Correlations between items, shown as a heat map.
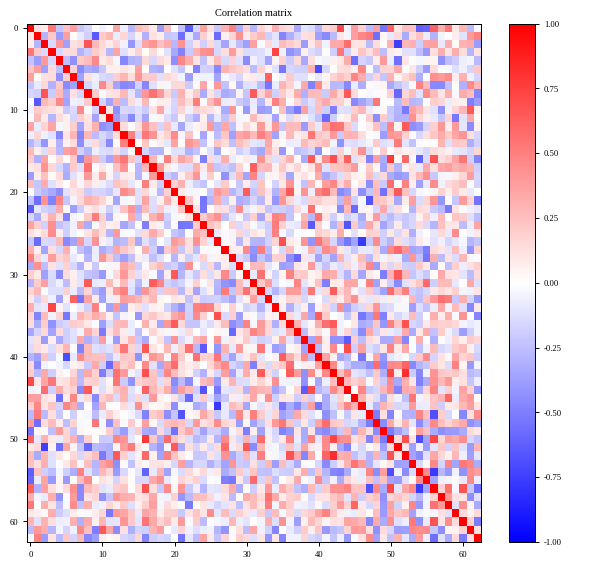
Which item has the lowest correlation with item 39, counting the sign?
24
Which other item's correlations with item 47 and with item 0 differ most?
56
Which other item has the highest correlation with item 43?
0
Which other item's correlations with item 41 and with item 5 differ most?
40
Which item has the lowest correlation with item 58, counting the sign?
22
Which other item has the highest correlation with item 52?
42
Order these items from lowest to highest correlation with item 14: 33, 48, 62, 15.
62, 15, 48, 33
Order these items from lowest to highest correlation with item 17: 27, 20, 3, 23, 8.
27, 20, 3, 23, 8
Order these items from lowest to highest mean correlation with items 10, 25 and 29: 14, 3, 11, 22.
11, 14, 22, 3
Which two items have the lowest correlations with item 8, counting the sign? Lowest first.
51, 62
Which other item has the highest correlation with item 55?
31
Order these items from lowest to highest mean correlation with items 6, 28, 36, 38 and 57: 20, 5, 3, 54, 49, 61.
49, 54, 61, 5, 3, 20
